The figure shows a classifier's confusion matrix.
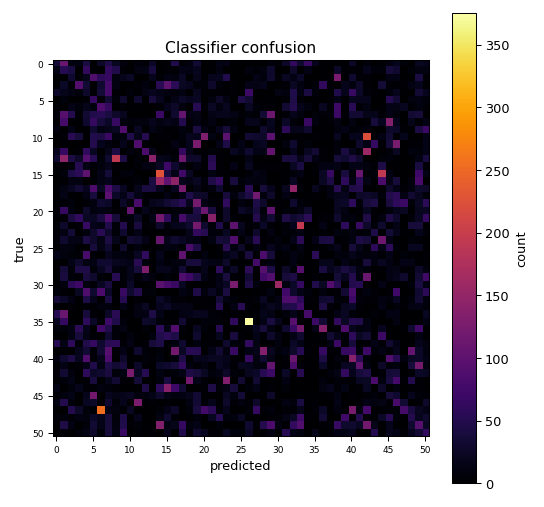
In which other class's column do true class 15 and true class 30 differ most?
44
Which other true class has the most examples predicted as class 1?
13
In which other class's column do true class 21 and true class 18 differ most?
14
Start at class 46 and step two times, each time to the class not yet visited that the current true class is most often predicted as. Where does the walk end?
19
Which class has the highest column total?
7
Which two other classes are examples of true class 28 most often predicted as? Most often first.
12, 33
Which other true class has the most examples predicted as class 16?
39
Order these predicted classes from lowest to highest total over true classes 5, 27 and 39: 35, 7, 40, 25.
35, 25, 40, 7
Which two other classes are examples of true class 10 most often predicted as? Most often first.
42, 20
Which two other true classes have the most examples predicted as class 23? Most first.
43, 10
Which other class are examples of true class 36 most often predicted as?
33
